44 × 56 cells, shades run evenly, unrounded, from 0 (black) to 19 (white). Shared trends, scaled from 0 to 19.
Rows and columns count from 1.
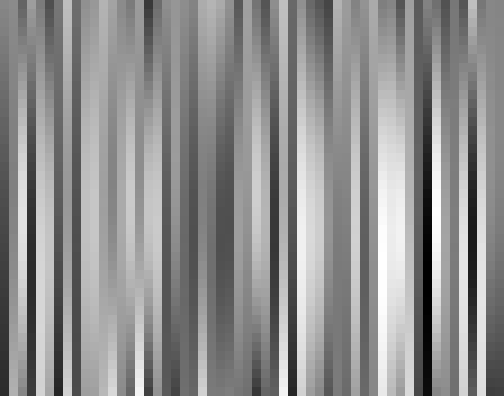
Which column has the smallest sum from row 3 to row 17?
48
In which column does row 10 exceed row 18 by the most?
53
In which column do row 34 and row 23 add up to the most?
43
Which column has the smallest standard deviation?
51
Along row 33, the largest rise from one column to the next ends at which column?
49
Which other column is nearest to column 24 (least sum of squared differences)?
38
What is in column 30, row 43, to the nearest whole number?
8
